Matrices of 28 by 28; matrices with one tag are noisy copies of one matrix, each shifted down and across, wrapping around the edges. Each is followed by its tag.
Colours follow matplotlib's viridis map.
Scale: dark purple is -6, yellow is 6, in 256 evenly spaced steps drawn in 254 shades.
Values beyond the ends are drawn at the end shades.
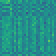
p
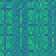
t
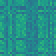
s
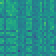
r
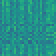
p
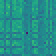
r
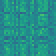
s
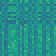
p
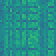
r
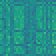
s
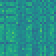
r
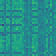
r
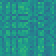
r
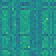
s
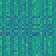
p
